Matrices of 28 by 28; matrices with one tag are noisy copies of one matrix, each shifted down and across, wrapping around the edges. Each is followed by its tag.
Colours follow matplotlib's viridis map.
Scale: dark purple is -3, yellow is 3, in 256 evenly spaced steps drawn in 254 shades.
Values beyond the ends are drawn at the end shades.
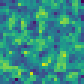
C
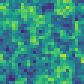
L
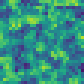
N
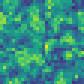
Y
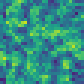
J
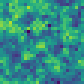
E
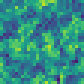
Y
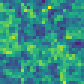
L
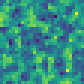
C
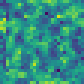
J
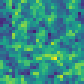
J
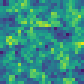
N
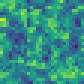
J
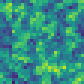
J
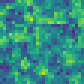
N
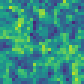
L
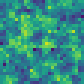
E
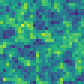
L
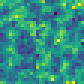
J
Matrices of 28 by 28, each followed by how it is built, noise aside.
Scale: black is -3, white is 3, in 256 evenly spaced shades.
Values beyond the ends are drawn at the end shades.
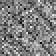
Toeplitz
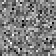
noise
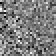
lower triangular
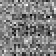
blocks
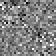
block diagonal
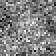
smooth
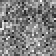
smooth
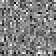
low rank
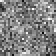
smooth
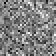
Toeplitz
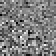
lower triangular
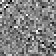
block diagonal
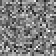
noise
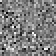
lower triangular
